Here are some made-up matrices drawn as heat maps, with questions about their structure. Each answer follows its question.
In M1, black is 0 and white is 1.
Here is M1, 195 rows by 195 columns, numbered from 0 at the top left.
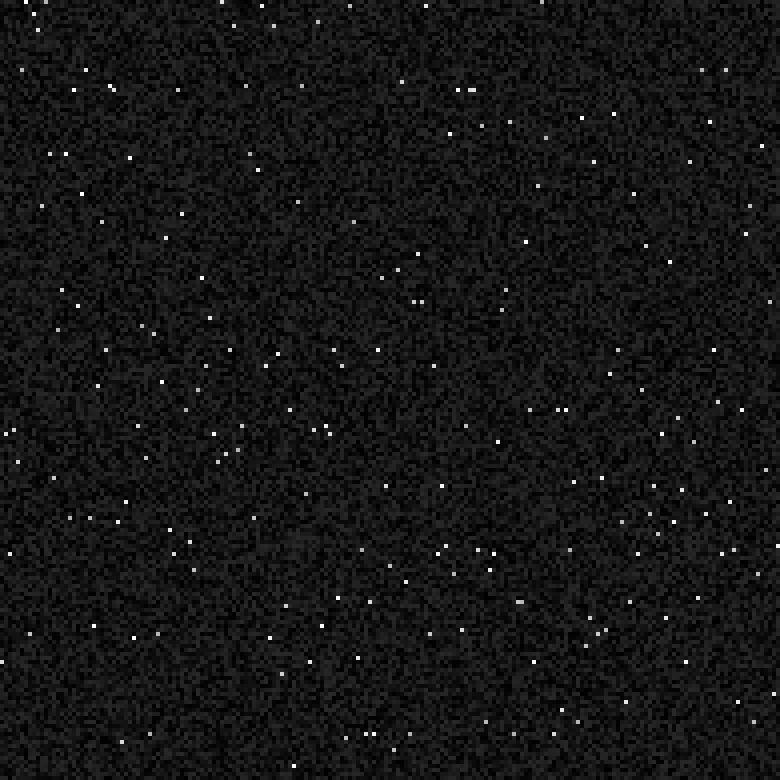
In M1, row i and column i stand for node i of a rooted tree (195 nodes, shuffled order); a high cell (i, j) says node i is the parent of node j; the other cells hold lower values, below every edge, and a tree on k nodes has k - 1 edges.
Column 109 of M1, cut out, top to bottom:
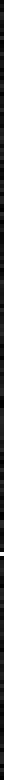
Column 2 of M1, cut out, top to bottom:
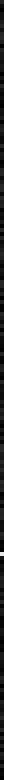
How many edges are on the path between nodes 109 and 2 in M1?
2
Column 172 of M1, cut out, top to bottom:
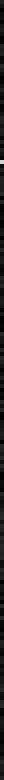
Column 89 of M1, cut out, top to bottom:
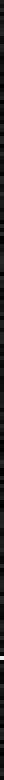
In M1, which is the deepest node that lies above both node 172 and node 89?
165
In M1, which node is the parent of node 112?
33
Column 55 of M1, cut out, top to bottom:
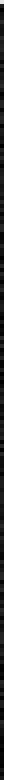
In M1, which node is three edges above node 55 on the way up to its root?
108
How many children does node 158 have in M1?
4
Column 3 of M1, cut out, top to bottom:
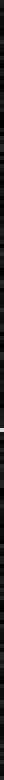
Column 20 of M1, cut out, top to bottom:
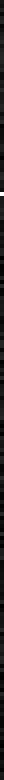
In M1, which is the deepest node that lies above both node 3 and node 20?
48
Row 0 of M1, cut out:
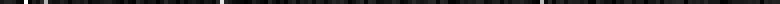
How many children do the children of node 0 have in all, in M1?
5
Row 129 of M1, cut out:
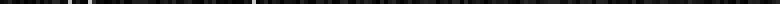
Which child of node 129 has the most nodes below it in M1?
17
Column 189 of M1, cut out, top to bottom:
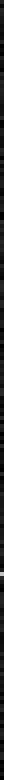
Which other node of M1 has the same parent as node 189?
113
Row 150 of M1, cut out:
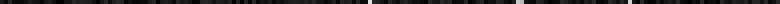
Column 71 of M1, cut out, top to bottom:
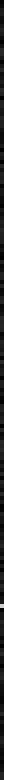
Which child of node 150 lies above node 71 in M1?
157
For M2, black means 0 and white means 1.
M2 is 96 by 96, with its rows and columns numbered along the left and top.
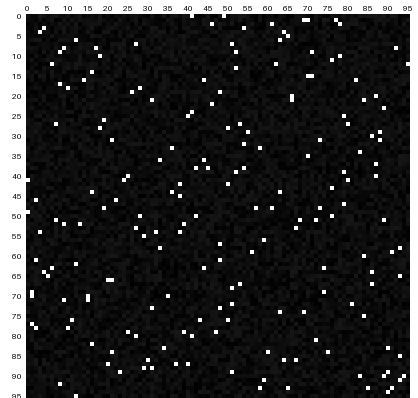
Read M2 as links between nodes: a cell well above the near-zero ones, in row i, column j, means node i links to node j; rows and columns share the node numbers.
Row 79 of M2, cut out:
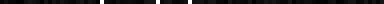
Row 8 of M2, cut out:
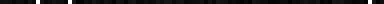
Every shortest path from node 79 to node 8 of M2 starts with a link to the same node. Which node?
node 39
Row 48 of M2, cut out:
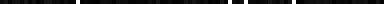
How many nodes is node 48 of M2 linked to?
4
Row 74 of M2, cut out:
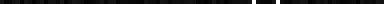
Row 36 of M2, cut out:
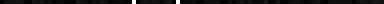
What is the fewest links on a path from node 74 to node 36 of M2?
3
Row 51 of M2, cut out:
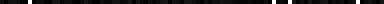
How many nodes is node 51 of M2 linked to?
4
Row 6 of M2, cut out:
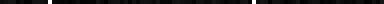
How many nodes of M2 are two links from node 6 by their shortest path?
4
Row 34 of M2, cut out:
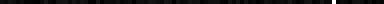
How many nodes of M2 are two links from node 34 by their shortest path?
1
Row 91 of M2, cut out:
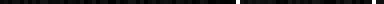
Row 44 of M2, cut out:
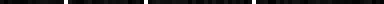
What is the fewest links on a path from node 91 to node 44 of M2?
5
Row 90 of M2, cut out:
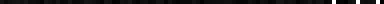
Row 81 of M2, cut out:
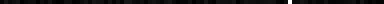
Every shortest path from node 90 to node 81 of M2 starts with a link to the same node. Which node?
node 89
